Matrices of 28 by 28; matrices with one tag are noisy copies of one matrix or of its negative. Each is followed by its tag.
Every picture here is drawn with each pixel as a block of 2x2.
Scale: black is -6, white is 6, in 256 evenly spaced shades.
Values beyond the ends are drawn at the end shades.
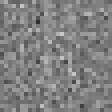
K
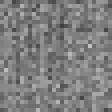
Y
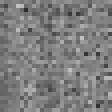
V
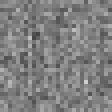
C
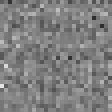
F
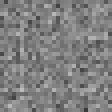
K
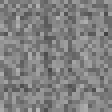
K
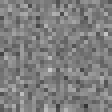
K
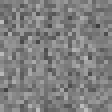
K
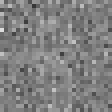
F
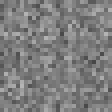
K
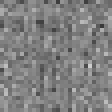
F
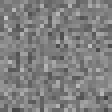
Y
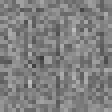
C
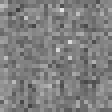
V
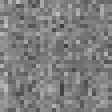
V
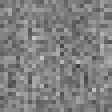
C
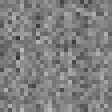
K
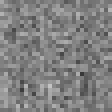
V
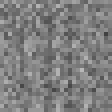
K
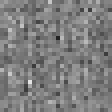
C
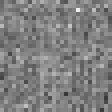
F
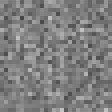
Y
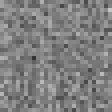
V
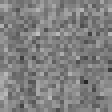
V
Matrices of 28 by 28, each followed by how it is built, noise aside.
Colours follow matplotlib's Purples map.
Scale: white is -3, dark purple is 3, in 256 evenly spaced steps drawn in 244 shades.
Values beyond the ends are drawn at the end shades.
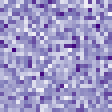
noise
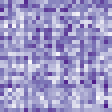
blocks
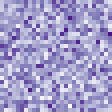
noise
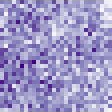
smooth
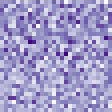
repeating columns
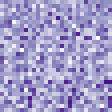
repeating columns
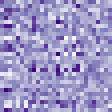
low rank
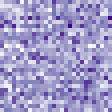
blocks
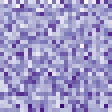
repeating columns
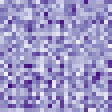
blocks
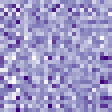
low rank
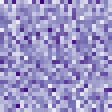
repeating columns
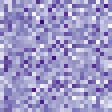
repeating rows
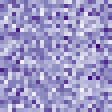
repeating rows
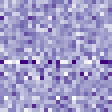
uneven rows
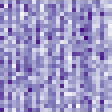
blocks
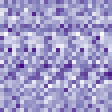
repeating columns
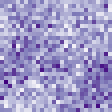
smooth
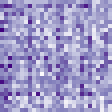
blocks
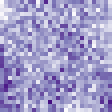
smooth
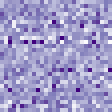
uneven rows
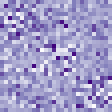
block diagonal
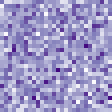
noise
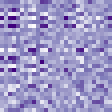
low rank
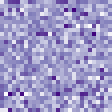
uneven rows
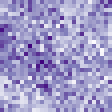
smooth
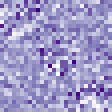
block diagonal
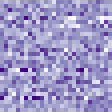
uneven rows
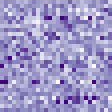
uneven rows
